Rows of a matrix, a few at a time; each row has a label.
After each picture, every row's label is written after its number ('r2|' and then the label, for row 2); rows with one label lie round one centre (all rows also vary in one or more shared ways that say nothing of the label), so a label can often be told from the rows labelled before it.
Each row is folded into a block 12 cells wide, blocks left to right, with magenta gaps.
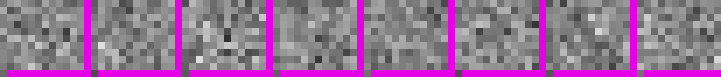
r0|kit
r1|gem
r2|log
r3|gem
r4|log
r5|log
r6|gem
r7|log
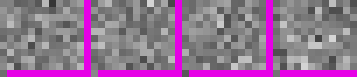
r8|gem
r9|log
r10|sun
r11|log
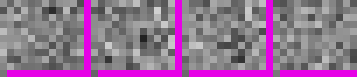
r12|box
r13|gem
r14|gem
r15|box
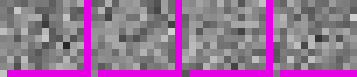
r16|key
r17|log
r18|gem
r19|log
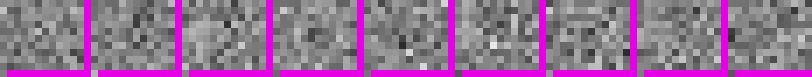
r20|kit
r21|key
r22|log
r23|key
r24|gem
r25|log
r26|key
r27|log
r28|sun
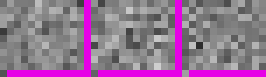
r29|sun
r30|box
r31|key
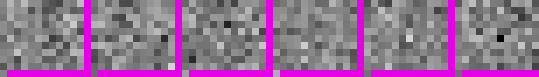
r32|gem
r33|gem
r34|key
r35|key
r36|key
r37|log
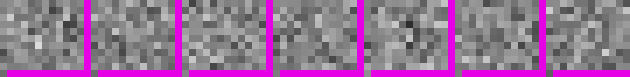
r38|log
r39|sun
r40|box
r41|gem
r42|key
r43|box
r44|kit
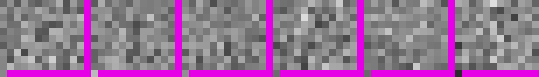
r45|key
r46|key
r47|box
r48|sun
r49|sun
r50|sun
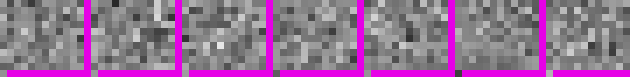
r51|box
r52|kit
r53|kit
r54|kit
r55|log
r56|log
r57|key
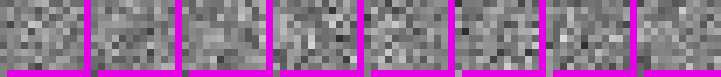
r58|sun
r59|log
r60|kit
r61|log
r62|log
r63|key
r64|box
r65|log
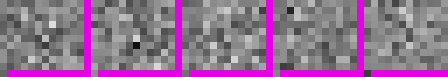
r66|kit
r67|key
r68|key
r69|kit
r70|gem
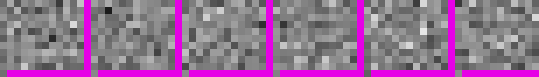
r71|gem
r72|kit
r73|box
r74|key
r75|sun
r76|log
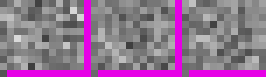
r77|log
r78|gem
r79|kit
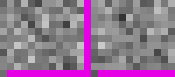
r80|gem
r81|gem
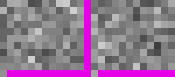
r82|kit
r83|box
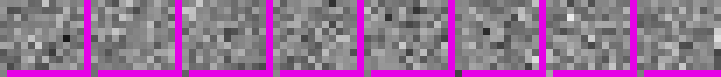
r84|kit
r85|sun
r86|log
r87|box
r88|key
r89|gem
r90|kit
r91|kit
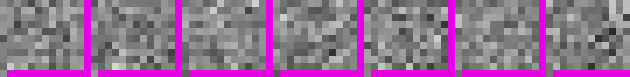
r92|kit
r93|key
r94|sun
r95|sun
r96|box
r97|key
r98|kit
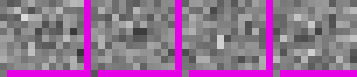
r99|key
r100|log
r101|log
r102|kit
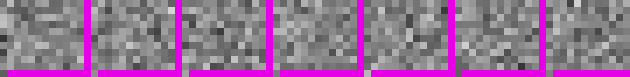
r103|gem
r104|kit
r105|key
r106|log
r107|key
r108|gem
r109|log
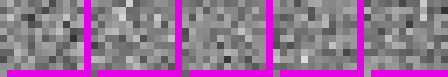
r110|gem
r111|sun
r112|gem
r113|kit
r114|key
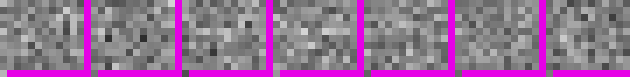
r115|box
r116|gem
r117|sun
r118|key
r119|sun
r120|box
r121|log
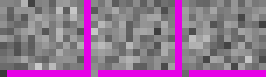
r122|sun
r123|box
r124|box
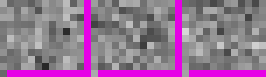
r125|kit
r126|kit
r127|box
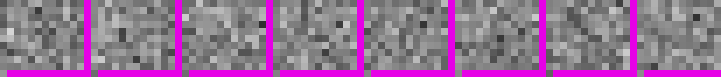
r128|log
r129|log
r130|box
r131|gem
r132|key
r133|box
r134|gem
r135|gem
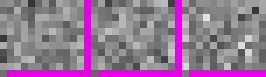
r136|gem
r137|sun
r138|box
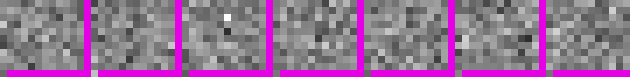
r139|sun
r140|key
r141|gem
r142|log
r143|sun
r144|gem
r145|log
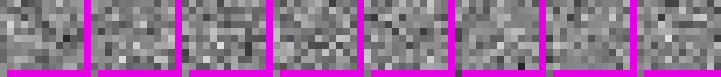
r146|log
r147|kit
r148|key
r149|box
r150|kit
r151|gem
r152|gem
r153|key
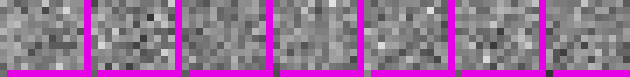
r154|gem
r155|gem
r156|sun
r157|sun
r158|box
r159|gem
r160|sun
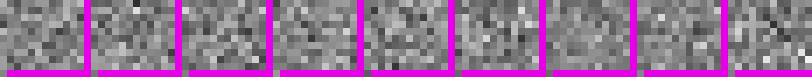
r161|kit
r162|key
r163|kit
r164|key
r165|sun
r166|gem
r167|sun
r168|kit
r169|log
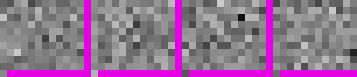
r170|box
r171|key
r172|sun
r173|key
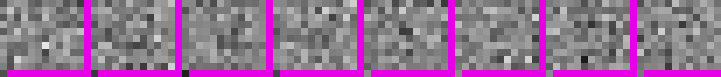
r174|log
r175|gem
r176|gem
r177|gem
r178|box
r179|key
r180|key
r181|sun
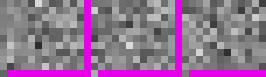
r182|gem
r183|kit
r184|box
